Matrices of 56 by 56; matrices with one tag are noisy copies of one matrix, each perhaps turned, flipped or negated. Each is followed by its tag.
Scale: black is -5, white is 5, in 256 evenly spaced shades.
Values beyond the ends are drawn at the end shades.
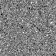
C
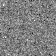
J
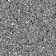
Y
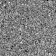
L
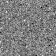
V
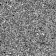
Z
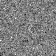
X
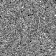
X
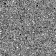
J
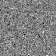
Y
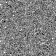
Z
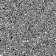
X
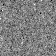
Z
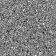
Y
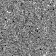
L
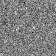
C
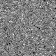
L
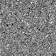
C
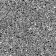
V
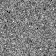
L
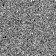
J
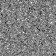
C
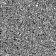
J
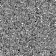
J
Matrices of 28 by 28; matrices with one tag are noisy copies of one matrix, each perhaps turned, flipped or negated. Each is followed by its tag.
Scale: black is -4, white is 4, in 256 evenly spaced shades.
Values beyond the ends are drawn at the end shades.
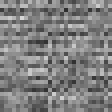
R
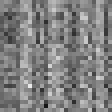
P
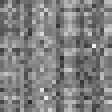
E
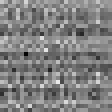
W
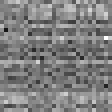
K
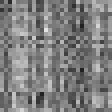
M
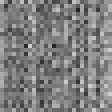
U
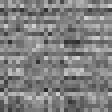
R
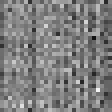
U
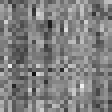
M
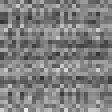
W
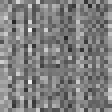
U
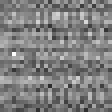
W
